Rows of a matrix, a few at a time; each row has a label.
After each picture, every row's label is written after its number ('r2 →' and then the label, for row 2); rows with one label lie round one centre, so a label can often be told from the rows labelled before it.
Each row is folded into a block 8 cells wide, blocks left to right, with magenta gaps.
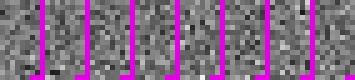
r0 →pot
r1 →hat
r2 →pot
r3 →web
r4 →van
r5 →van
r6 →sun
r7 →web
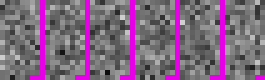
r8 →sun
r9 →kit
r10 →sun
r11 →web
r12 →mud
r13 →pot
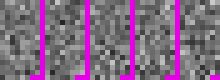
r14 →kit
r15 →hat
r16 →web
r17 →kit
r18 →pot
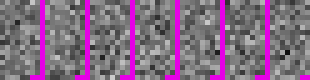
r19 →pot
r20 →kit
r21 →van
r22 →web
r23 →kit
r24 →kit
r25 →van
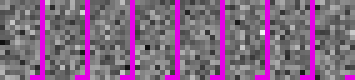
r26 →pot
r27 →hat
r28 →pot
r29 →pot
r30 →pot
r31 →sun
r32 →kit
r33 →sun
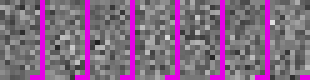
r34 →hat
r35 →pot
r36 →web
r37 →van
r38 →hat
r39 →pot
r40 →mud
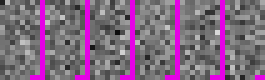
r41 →kit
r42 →mud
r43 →van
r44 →van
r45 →sun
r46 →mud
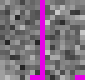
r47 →pot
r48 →sun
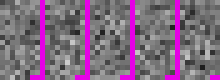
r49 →web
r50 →web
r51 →hat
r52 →mud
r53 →pot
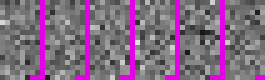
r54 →mud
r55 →mud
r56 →van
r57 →van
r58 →van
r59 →web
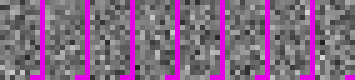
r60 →sun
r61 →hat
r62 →kit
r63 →mud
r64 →van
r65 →hat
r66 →hat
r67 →pot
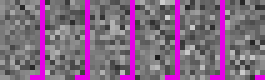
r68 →hat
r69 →pot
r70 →pot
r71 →sun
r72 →web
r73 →mud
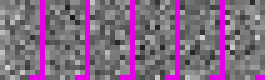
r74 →mud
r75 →pot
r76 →hat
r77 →van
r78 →mud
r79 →van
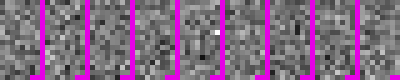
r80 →kit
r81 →pot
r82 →kit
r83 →mud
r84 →sun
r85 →pot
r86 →web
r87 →mud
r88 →mud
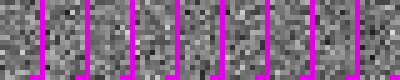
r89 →mud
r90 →kit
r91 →sun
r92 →van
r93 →pot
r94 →sun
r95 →sun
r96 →web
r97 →van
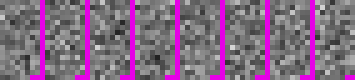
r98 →sun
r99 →van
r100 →web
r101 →sun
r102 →web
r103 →web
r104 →van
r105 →sun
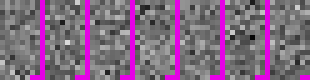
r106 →pot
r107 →kit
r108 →sun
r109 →web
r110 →web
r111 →hat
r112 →hat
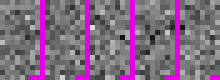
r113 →van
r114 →pot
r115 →kit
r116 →hat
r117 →pot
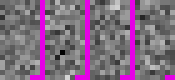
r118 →pot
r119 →van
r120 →sun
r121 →kit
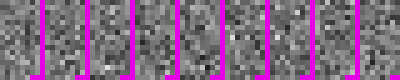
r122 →web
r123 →van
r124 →sun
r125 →pot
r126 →sun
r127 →kit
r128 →kit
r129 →hat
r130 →pot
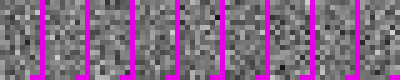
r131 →hat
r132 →kit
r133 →mud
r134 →sun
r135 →web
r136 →sun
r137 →hat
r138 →van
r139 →hat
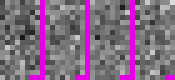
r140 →web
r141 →web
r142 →hat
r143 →web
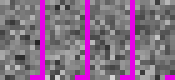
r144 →sun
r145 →web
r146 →van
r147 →pot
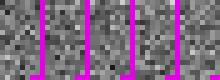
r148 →pot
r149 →van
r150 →pot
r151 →sun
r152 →van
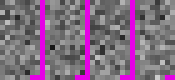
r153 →web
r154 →sun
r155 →pot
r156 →kit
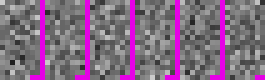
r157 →sun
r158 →pot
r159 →sun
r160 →pot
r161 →hat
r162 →van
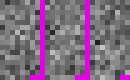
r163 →mud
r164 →pot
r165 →web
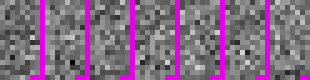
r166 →van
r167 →mud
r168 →kit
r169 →pot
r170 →sun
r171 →web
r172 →kit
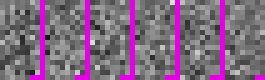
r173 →van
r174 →web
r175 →van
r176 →pot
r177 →hat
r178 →sun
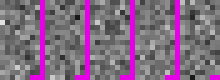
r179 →mud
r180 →pot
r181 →web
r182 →pot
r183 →hat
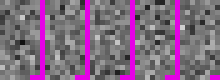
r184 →pot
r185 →kit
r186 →kit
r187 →web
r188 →hat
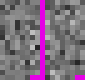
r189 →sun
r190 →mud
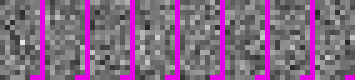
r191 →kit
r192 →mud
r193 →pot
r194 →kit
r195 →mud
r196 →sun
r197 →mud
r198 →kit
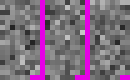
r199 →van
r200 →pot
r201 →hat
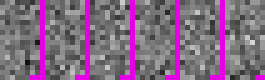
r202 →mud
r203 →hat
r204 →kit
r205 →web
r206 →web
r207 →kit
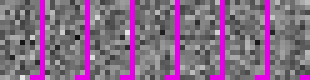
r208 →van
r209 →hat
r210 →sun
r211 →web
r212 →sun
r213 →kit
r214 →sun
